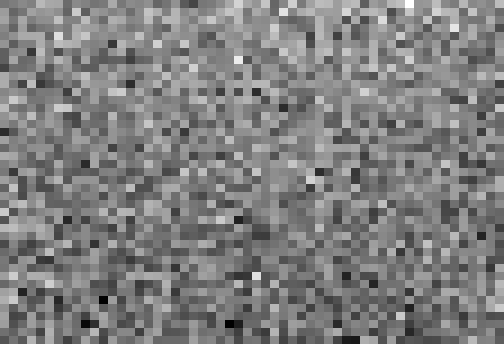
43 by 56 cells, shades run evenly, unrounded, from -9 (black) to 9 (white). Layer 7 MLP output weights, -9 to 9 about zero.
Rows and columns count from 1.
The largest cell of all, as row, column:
1, 46
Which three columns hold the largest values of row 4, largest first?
51, 31, 36
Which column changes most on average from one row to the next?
27
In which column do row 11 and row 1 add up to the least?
15
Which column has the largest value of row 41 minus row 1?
22
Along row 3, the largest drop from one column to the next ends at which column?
44
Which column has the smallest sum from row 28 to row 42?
28
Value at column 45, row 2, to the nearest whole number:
0
